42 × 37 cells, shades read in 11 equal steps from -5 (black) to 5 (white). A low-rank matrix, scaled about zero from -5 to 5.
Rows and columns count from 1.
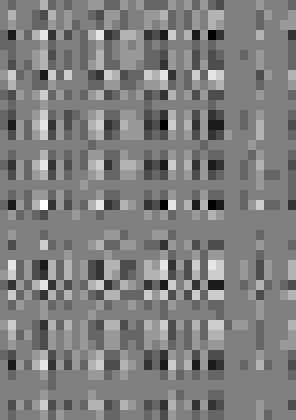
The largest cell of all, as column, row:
6, 21
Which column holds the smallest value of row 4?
27
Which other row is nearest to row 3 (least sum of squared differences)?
35
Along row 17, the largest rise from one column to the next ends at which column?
22
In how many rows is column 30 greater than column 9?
19
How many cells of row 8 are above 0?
14
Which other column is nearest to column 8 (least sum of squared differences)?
3
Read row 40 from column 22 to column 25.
1 -1 0 0
